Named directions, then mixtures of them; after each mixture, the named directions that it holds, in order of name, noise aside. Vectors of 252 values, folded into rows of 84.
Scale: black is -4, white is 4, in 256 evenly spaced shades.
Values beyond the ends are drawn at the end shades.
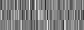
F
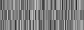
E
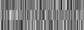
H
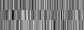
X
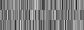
E.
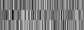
X.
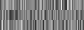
H.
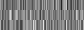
H, X.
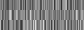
H, X.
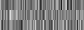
H.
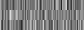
H.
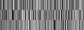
E, X.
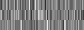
F.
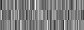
E, F.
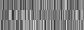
H, X.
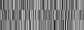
E, X.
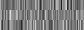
H.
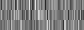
F.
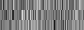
E, X.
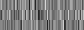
F.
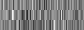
X.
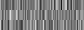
H.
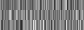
H, X.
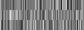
H.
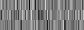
F.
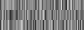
H.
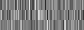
F.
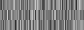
E.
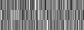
F, H.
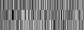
X.
